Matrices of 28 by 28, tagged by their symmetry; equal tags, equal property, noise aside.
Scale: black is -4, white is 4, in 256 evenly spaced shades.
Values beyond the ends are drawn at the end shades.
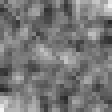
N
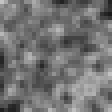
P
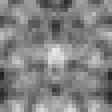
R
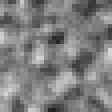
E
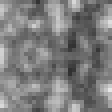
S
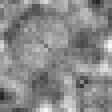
P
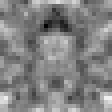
R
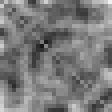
P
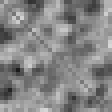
P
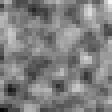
E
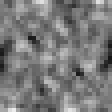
N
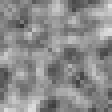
P
